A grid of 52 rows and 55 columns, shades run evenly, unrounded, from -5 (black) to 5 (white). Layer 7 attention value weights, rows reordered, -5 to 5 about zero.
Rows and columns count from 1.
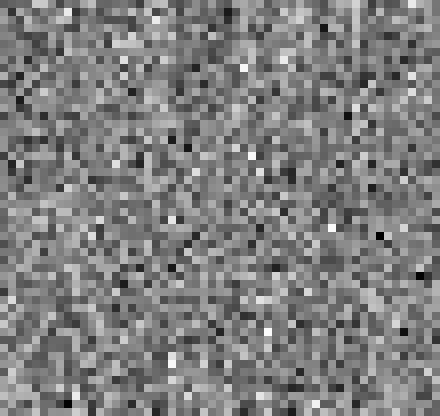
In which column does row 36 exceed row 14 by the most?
23
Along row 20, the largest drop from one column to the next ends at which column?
33
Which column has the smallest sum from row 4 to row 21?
41
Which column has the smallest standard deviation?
7
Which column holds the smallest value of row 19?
24
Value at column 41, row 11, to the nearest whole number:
0
